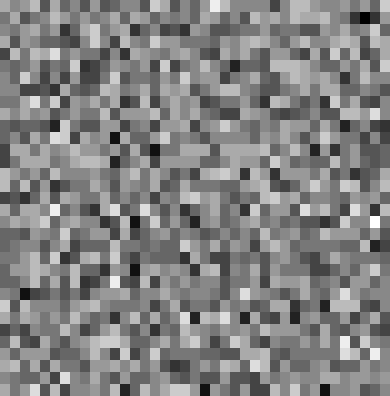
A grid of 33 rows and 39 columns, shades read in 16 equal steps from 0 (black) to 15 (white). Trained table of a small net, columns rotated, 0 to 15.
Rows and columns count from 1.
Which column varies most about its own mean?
12
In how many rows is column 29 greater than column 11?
18
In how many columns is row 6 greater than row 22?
18
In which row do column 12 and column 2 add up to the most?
29
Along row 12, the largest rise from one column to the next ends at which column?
13
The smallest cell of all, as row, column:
2, 37
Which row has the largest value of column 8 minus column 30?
27
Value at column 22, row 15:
11
